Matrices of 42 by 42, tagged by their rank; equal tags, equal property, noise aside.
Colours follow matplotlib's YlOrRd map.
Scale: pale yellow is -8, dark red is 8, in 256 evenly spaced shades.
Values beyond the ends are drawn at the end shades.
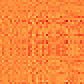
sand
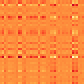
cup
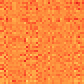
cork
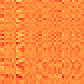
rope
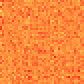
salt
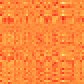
rope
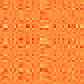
rope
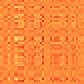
rope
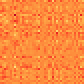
sand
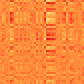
cup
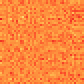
salt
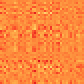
sand
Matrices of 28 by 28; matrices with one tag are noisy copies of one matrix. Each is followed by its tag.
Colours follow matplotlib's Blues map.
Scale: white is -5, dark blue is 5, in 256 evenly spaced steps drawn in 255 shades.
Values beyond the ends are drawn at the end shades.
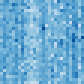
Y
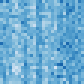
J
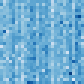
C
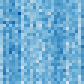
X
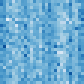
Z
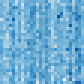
C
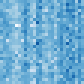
J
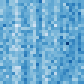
J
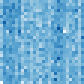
X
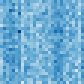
X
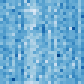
Y
